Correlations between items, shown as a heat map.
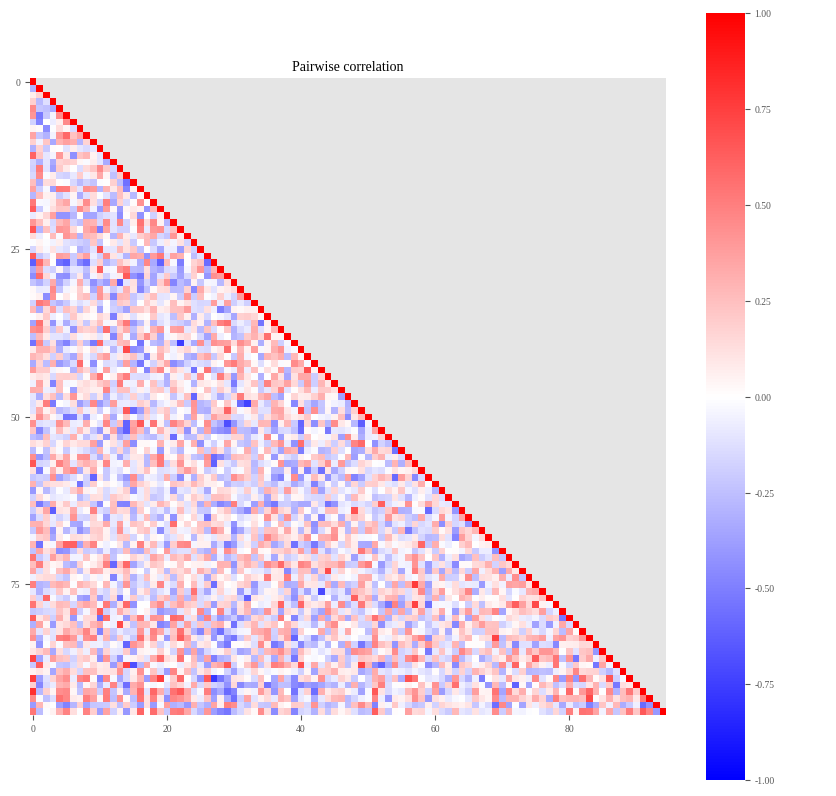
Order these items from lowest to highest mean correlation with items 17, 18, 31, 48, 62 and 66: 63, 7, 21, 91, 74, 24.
7, 63, 74, 24, 91, 21
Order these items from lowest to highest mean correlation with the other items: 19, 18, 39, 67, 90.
39, 90, 67, 19, 18
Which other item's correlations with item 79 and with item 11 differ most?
80
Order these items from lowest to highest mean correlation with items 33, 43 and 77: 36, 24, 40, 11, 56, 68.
24, 56, 11, 36, 68, 40
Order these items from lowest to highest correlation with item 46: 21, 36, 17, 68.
17, 68, 36, 21
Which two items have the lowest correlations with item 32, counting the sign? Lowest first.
48, 77
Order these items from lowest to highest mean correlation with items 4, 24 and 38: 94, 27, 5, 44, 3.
3, 44, 27, 5, 94
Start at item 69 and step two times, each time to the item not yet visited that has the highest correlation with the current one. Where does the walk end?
92
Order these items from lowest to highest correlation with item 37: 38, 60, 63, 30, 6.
6, 30, 63, 60, 38
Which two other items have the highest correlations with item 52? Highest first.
63, 90
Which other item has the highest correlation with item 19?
89
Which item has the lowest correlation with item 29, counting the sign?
51
